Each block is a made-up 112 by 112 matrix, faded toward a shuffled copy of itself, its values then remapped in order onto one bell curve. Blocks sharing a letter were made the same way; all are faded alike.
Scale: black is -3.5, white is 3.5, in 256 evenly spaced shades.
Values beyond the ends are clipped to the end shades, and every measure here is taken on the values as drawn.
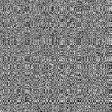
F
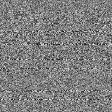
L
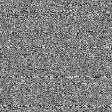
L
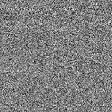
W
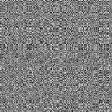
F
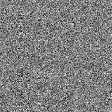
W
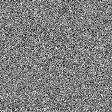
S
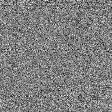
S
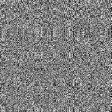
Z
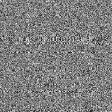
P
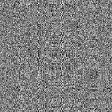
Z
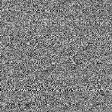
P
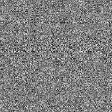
P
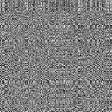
F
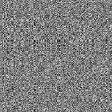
Z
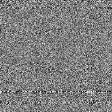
P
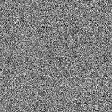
W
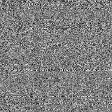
L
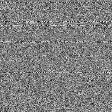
L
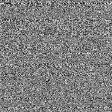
L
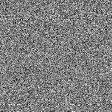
S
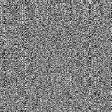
Z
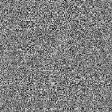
P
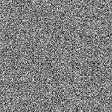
W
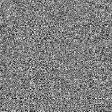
P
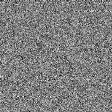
S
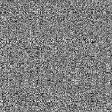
P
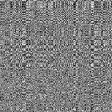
F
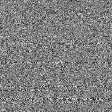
L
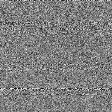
L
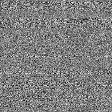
L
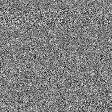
S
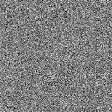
W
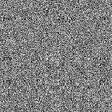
W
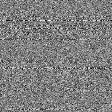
L
